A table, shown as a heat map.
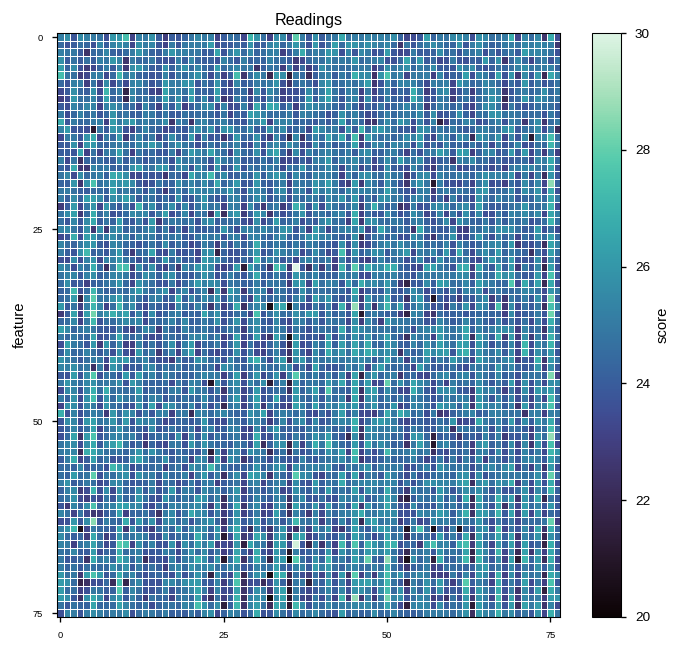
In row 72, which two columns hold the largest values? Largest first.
9, 50
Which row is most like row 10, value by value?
27
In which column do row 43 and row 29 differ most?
5
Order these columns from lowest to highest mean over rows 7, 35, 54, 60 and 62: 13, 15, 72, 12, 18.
15, 72, 13, 18, 12
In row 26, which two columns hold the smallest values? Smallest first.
46, 57
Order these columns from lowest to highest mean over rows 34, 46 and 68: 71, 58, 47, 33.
33, 58, 71, 47
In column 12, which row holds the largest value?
22
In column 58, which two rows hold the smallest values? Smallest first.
11, 49
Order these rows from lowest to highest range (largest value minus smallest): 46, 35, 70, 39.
46, 39, 70, 35
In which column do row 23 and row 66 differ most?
36
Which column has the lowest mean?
35
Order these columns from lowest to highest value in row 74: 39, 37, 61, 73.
61, 39, 37, 73
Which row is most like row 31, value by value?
75
